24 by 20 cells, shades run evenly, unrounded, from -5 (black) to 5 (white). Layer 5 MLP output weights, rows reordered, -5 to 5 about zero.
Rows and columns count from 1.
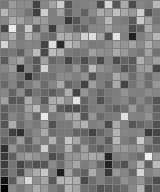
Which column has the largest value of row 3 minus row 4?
18
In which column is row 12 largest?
9
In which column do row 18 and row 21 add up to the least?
14
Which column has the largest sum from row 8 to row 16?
6
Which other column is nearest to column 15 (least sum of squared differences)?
13
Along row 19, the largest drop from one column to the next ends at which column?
7
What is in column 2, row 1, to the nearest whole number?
1
